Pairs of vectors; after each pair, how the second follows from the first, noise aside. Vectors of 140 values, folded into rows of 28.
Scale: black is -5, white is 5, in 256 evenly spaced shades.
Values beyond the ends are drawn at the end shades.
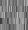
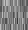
wrapped around, negated.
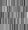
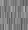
wrapped around, shrunk.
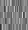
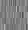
wrapped around, shrunk.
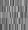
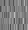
wrapped around, partly zeroed.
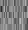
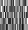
negated, scaled up.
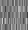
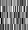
reversed, scaled up.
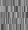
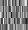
reversed, negated, scaled up.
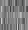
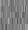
wrapped around, shrunk.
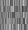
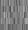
wrapped around, shrunk.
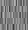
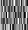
reversed, negated, scaled up.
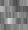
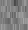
wrapped around, negated, shrunk.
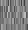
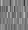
partly zeroed.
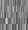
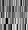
negated, scaled up.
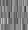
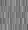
wrapped around, negated, shrunk.
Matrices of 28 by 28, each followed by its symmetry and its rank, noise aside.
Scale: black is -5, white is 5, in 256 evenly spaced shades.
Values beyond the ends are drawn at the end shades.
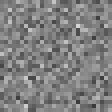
symmetric, rank seven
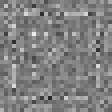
symmetric, rank six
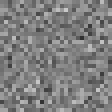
antisymmetric, rank eight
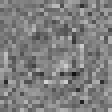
symmetric, rank six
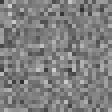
no symmetry, rank six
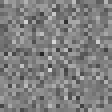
antisymmetric, rank eight
